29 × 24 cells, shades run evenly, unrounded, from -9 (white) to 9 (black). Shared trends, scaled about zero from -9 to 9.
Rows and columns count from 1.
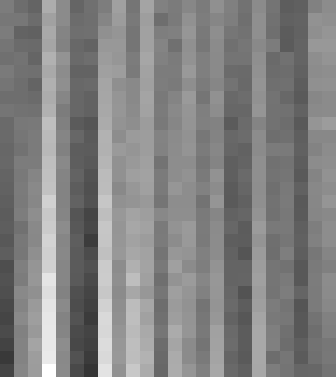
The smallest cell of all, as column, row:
4, 29
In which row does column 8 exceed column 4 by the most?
1
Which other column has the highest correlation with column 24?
23
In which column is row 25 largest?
7
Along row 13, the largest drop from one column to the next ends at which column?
8
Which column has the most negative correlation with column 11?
24
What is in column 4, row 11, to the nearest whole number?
-4
